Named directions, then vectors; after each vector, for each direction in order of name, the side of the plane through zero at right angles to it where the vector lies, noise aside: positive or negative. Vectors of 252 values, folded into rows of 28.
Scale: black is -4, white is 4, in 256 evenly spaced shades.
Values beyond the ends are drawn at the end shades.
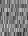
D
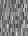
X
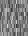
positive, positive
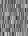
negative, positive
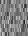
positive, negative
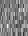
positive, positive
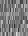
negative, positive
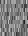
positive, negative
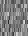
negative, positive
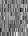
negative, positive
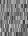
positive, negative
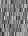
negative, positive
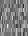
positive, positive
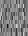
negative, negative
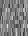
positive, positive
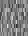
positive, positive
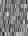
negative, positive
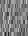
positive, negative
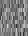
positive, positive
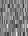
positive, positive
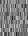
positive, negative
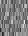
negative, positive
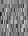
positive, positive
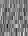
negative, negative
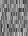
negative, negative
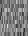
positive, positive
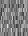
positive, positive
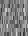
positive, positive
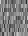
negative, positive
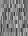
negative, negative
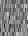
negative, positive
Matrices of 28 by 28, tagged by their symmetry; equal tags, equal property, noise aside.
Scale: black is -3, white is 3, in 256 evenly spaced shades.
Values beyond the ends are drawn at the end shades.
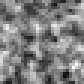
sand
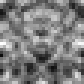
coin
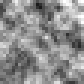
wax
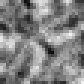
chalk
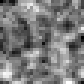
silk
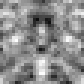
coin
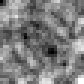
chalk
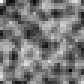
chalk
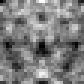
coin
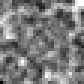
wax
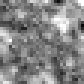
wax
